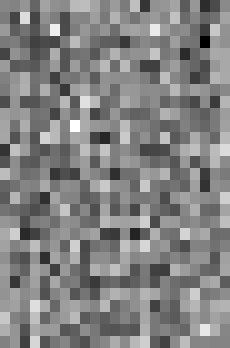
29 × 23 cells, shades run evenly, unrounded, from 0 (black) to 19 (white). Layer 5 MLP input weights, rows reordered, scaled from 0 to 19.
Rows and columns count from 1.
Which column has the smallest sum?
21
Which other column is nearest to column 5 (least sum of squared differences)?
17
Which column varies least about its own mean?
23
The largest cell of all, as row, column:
11, 8
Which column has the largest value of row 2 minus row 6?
3
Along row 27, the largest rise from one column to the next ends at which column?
4
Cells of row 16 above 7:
22
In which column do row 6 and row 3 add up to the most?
6
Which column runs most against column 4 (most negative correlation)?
9
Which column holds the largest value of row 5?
16
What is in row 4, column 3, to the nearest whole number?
7
